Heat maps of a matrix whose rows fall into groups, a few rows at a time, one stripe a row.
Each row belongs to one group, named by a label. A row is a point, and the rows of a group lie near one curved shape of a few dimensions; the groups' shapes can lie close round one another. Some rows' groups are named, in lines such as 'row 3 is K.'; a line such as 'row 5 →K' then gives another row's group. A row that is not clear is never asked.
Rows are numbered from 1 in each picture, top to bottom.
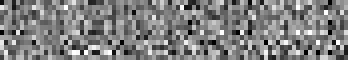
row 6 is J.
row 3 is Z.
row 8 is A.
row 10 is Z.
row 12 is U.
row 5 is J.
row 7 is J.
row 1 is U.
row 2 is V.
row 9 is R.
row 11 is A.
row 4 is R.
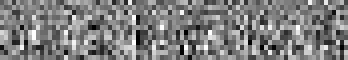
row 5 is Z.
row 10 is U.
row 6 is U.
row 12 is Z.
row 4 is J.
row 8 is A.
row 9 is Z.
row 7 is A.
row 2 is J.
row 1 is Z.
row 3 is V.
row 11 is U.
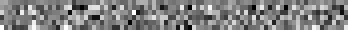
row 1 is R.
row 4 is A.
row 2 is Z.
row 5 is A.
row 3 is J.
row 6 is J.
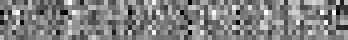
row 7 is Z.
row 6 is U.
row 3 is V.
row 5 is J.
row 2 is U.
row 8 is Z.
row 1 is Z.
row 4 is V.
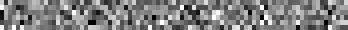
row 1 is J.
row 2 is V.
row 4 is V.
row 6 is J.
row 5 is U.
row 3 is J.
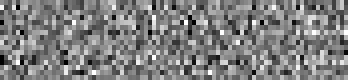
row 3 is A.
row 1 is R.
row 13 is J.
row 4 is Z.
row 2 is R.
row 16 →U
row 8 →Z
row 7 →J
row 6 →Z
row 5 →U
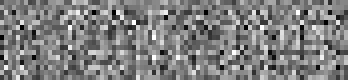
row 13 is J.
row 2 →Z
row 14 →U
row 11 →U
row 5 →Z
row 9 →U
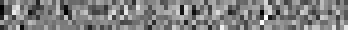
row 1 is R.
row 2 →J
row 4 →U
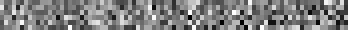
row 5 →U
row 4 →Z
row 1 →Z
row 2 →R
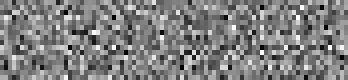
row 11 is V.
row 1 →Z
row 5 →V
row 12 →U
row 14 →U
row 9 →U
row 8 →U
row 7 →Z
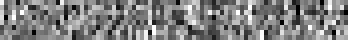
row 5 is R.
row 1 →R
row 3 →J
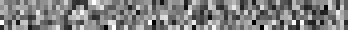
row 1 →Z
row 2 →U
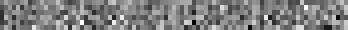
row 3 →U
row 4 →R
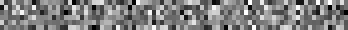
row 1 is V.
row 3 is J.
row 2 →V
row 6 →A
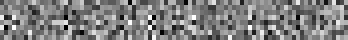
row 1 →A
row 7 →Z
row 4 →R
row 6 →R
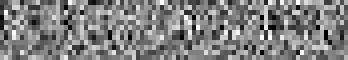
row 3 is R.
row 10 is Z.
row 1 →U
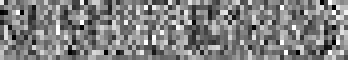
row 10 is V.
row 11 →V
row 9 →R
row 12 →R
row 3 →J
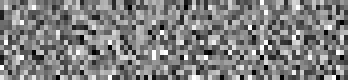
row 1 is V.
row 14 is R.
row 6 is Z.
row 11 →A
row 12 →U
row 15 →R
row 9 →R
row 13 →V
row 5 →U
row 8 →R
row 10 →U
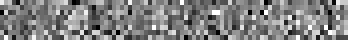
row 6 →Z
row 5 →J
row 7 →J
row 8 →A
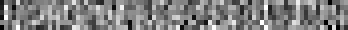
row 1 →J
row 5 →U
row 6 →V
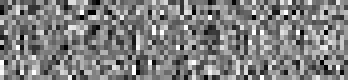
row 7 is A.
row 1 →Z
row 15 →J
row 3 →A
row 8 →J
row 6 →Z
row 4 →Z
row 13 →R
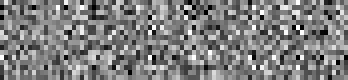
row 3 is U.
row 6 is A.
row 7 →Z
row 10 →J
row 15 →V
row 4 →U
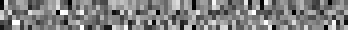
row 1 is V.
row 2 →V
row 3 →R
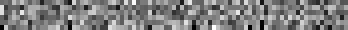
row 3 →J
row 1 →J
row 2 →J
